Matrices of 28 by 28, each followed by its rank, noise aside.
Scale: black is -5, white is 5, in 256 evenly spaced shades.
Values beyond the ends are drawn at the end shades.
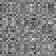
four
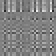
one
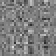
three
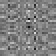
two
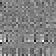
three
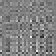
two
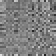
three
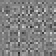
three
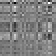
one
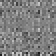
three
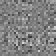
four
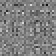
four
